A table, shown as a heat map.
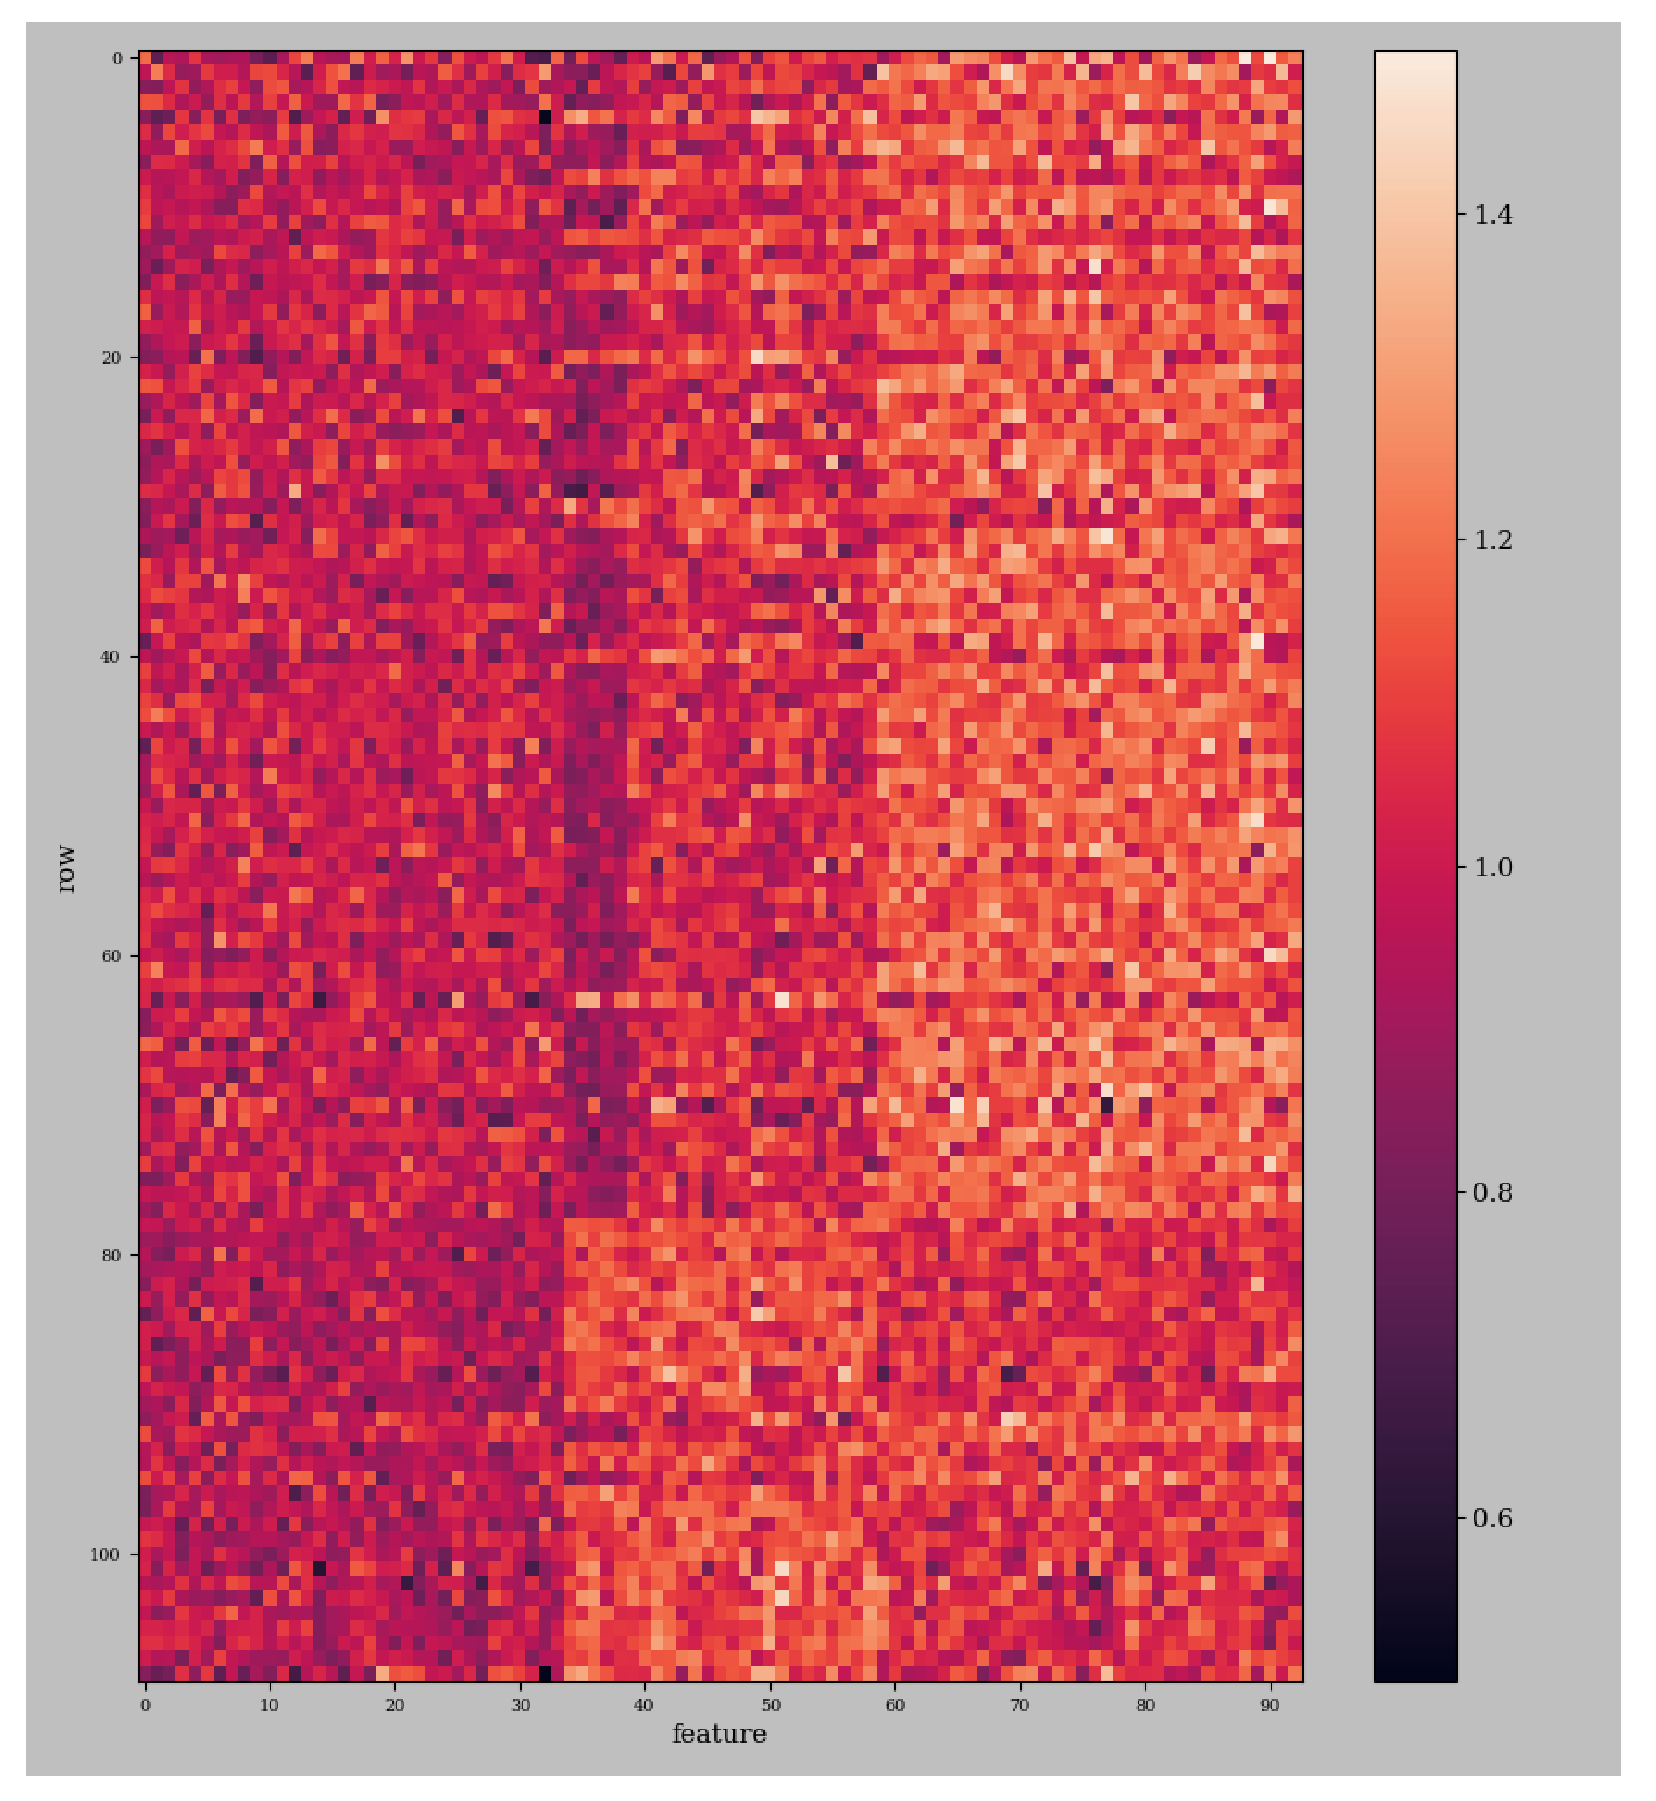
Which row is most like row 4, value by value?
108
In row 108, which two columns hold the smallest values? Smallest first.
32, 12
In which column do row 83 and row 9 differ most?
69
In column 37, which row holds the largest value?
96
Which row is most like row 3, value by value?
95
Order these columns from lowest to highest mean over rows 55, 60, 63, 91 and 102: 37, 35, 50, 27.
27, 37, 35, 50
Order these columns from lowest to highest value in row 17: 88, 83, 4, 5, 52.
5, 4, 52, 83, 88
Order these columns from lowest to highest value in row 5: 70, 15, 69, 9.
15, 9, 69, 70
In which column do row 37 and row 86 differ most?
36
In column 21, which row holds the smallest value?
102
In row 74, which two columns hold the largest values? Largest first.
90, 76
